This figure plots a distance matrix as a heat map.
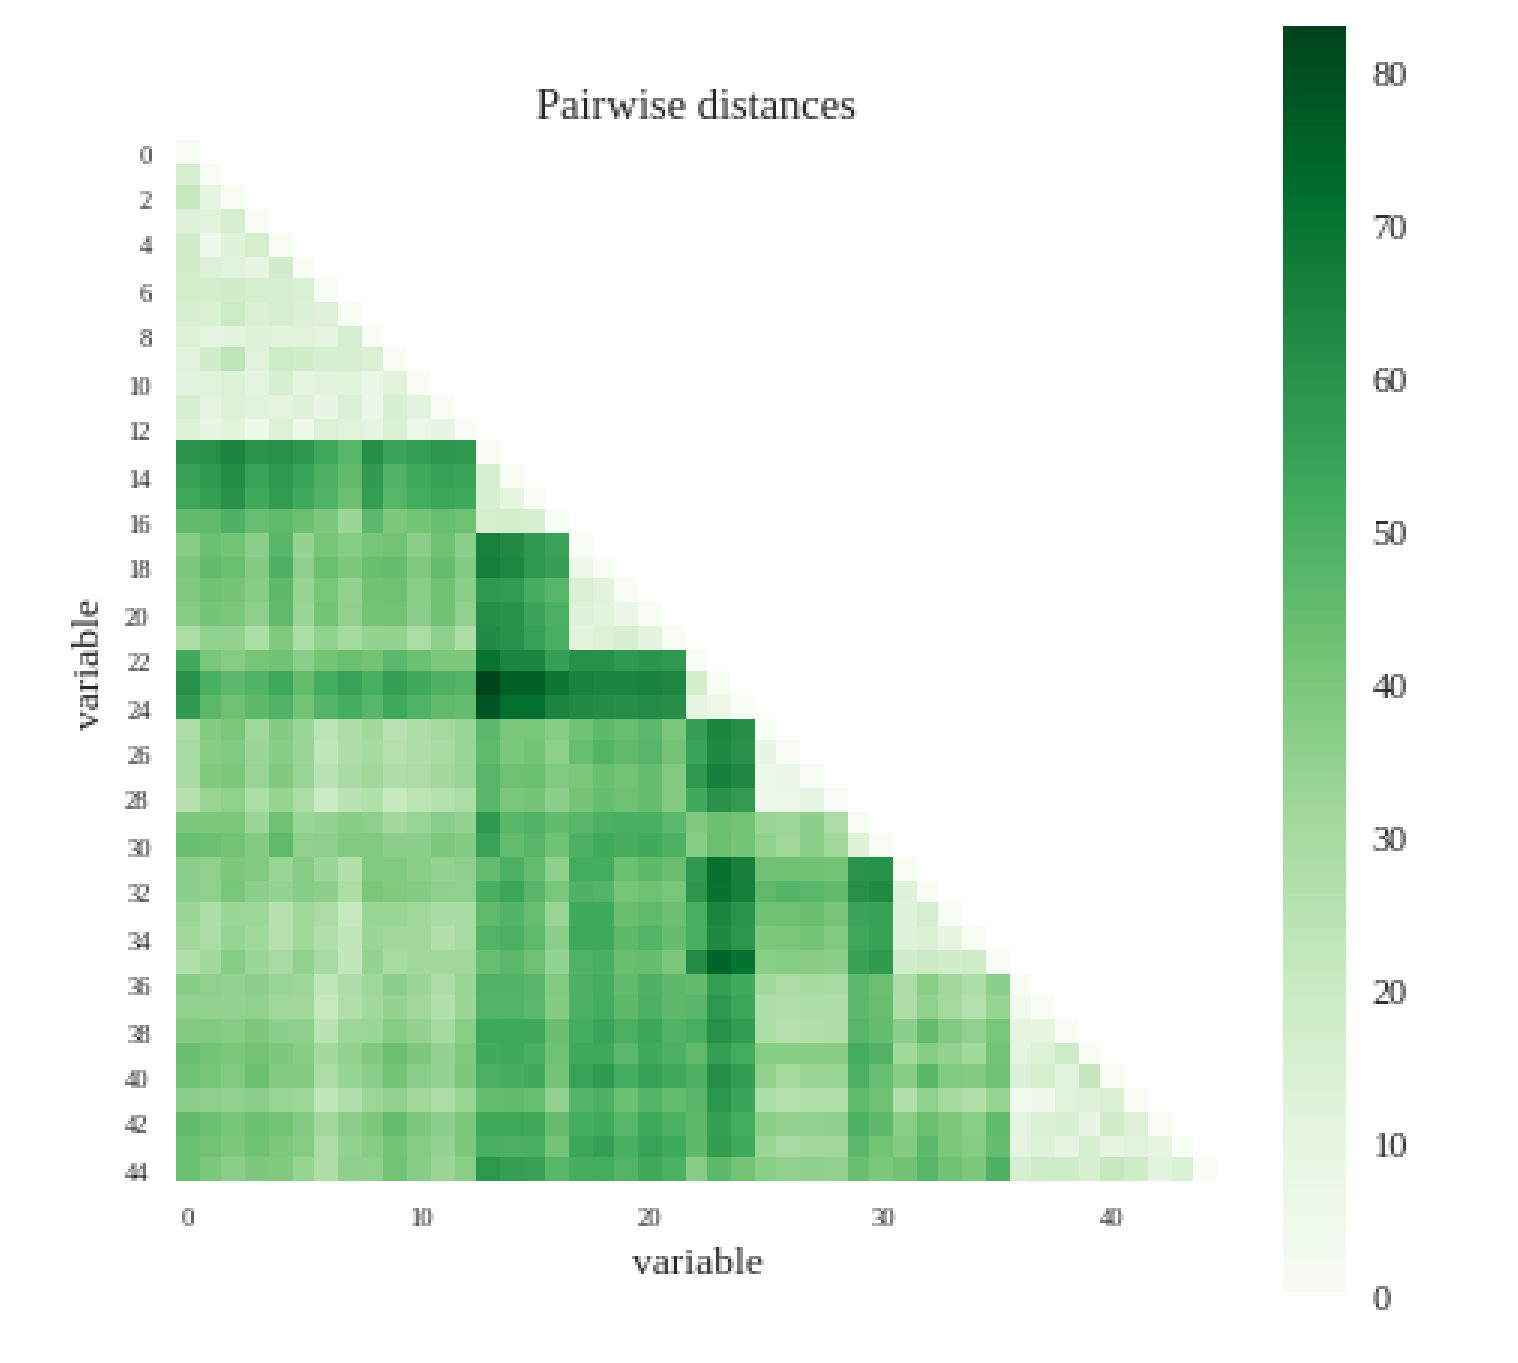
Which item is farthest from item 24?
13
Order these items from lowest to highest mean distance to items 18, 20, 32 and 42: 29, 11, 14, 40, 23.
11, 40, 29, 14, 23
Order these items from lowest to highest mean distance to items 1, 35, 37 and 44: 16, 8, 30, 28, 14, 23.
8, 28, 16, 30, 14, 23
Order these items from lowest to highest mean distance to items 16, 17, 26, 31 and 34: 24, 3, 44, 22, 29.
3, 44, 29, 22, 24
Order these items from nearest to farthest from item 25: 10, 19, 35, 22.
10, 35, 19, 22
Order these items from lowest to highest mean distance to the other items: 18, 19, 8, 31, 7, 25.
7, 8, 25, 31, 19, 18
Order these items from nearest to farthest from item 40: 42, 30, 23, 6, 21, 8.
42, 6, 8, 30, 21, 23
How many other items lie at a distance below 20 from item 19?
4
